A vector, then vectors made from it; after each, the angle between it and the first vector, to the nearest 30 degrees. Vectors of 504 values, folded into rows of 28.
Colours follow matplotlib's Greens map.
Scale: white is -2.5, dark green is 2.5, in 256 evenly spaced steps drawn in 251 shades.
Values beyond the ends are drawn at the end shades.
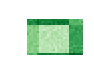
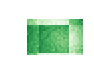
150 degrees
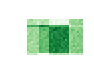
150 degrees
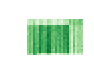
150 degrees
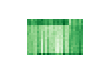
30 degrees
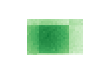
150 degrees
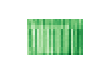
60 degrees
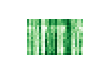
90 degrees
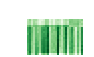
120 degrees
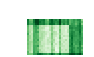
30 degrees
